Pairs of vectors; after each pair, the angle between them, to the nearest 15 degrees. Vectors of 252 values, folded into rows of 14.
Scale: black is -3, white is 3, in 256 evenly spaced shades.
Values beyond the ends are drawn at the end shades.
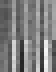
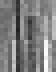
45 degrees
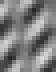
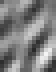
30 degrees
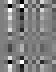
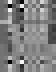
30 degrees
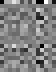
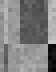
90 degrees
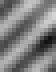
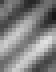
150 degrees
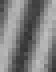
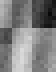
120 degrees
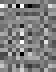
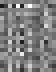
150 degrees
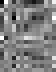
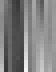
90 degrees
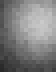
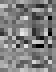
105 degrees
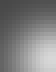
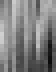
135 degrees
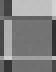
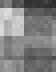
120 degrees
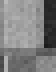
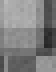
30 degrees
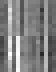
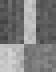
75 degrees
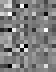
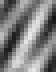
90 degrees
